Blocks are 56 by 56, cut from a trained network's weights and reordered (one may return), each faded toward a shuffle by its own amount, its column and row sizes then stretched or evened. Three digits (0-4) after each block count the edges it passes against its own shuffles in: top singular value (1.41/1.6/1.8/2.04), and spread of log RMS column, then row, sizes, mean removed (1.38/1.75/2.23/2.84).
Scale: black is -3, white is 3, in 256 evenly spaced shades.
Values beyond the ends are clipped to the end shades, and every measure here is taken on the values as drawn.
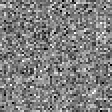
1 0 0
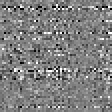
3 2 4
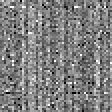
3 1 1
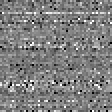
1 0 4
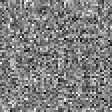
3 0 0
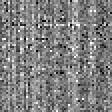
3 0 1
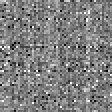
1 0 2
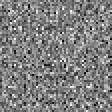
2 1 2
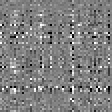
3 4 4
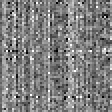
4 2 1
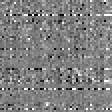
3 0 4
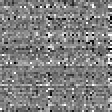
2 2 3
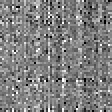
3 3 2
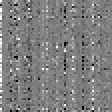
4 4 1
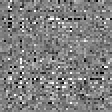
2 2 4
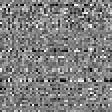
3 0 4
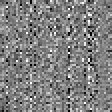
3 4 1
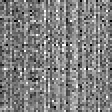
4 1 1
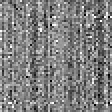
4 2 0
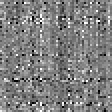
1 2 3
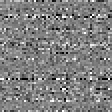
1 1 4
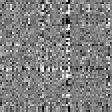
3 4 3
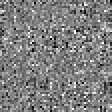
0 2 2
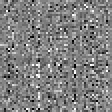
1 4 2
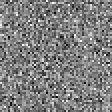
1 0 0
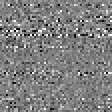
0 1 4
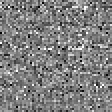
0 0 2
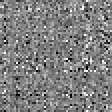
1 3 2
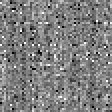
1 2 1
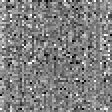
1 2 2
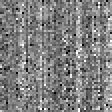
3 2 0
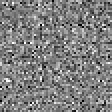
1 0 2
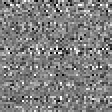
2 1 4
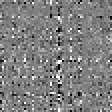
1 4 3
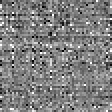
1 2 1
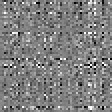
3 4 4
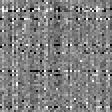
4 1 3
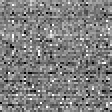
2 1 2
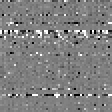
3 0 4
